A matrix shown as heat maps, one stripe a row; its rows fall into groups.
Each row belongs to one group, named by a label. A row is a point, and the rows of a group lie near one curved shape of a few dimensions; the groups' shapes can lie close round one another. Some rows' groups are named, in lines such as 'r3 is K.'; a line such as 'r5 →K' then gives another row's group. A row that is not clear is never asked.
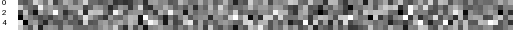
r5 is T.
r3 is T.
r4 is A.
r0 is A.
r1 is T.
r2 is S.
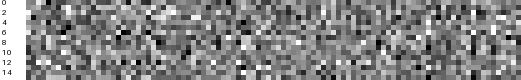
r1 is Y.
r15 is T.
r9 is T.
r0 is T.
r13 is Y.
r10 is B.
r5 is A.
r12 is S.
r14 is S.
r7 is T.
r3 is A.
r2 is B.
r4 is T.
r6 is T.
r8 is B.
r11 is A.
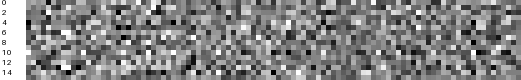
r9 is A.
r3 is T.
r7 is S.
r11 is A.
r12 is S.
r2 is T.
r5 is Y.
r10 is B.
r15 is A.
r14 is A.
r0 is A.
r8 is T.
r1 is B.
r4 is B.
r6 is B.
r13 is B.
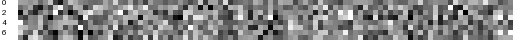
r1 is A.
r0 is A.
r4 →B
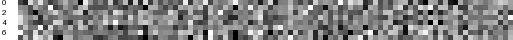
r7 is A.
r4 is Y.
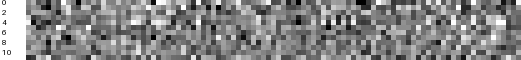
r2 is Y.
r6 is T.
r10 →A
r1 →A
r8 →A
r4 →A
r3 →A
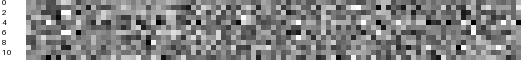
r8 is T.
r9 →A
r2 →B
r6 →B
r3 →Y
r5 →T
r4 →B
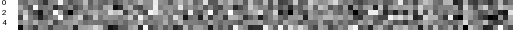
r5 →B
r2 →B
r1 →T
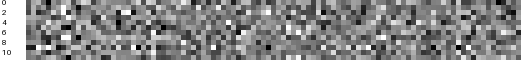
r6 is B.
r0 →A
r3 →B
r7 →B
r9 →S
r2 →T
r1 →B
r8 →A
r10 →A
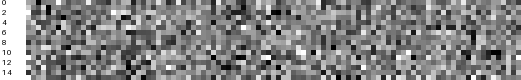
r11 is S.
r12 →T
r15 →T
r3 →T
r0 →Y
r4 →S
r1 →T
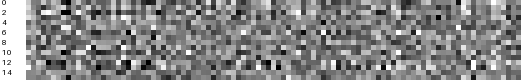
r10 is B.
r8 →T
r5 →B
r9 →S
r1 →Y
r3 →Y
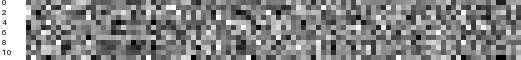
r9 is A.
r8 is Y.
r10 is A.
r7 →Y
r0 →A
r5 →T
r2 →Y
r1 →B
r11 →A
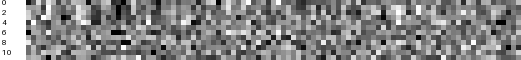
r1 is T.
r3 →B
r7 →Y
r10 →A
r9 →S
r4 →A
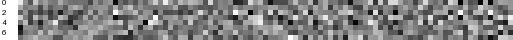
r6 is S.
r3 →S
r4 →B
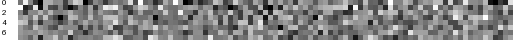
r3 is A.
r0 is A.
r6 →T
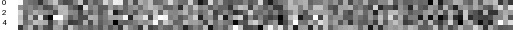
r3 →B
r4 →S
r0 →Y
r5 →T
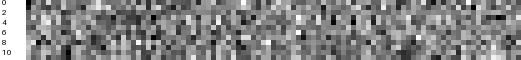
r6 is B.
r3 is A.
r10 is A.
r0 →S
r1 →B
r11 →A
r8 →S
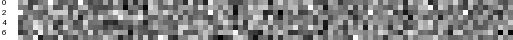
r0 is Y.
